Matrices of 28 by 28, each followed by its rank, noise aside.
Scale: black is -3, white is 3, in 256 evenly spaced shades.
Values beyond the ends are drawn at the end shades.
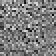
eight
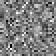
six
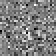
seven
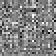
six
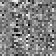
five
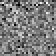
eight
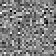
six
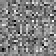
seven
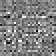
five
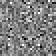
six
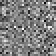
seven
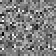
seven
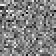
eight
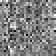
five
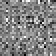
five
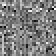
seven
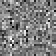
five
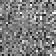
eight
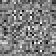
five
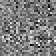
six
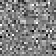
seven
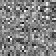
seven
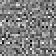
six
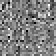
seven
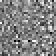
seven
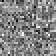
eight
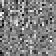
seven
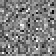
six
